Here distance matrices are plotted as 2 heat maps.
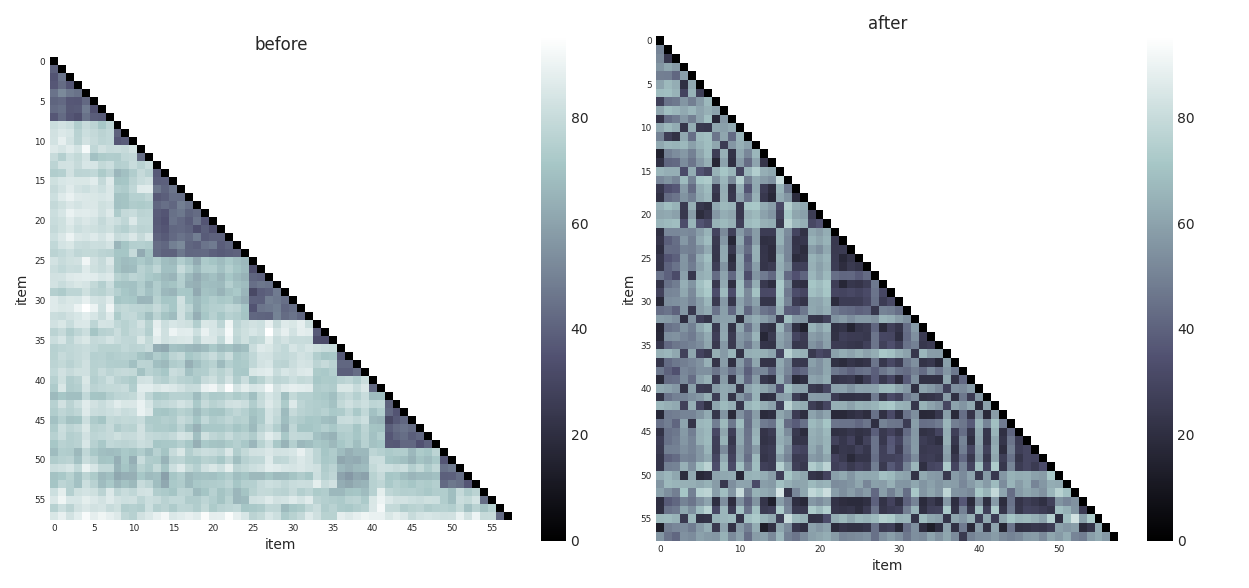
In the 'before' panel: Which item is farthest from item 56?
41
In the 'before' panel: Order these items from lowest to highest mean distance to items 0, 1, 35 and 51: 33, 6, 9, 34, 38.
6, 34, 33, 38, 9
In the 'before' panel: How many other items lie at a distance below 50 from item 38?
3
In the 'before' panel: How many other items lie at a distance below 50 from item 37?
3
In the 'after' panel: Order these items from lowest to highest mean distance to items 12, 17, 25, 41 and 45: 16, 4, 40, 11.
11, 4, 16, 40
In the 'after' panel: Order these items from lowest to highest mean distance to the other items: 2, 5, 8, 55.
2, 5, 55, 8
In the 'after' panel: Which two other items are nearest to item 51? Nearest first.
8, 12
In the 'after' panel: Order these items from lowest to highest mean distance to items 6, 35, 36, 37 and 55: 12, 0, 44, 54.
0, 54, 44, 12
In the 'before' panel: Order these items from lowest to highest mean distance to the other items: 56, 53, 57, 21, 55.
21, 53, 56, 55, 57
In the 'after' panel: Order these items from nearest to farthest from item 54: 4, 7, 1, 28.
28, 7, 1, 4
